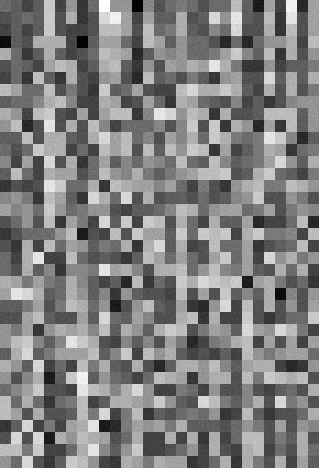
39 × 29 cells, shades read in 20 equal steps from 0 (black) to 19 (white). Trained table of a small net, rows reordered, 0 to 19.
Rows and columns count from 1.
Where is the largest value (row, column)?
1, 10
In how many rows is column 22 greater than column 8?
17
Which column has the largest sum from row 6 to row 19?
5
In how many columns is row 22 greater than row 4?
13
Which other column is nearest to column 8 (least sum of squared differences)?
23
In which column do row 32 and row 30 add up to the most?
8
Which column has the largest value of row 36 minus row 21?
9
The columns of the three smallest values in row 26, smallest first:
11, 19, 18
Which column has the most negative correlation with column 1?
14
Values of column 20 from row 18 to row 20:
11 13 14
